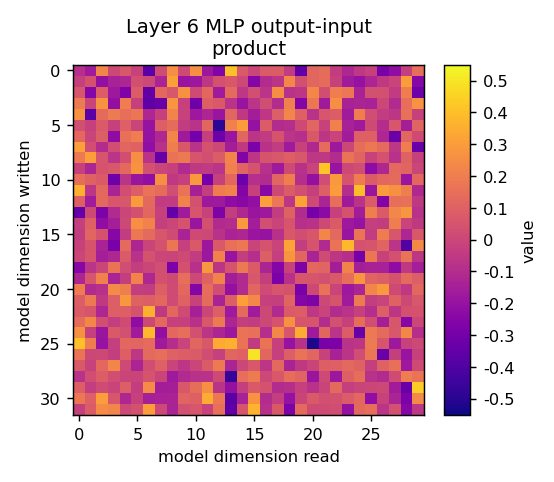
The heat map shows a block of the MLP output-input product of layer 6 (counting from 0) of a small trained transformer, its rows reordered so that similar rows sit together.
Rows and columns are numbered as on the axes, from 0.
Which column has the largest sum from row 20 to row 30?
0
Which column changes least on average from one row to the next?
4
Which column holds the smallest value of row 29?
28
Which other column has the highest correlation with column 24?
2
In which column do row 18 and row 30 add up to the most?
11
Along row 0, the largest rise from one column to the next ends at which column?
13
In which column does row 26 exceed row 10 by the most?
15
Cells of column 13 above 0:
14
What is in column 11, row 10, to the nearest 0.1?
-0.3
